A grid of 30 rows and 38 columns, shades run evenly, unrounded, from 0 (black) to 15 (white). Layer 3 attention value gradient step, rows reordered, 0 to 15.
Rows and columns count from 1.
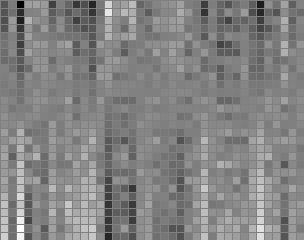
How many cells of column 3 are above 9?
14
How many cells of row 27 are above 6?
32
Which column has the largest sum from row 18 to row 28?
3
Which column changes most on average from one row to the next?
16
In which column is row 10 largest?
36
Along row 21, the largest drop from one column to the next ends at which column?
4
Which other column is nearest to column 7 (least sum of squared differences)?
37
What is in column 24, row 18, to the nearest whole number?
6
